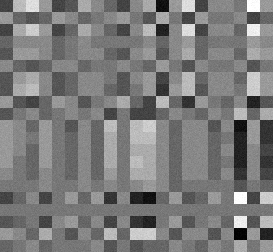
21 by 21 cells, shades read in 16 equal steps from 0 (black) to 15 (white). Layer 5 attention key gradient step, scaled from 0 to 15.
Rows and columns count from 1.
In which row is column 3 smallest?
9
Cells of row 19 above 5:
14
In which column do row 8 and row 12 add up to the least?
19
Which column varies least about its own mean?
18
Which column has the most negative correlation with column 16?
3
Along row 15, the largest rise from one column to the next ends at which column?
20
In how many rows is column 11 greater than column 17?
7
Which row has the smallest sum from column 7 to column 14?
17
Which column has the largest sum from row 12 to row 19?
11
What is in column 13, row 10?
6
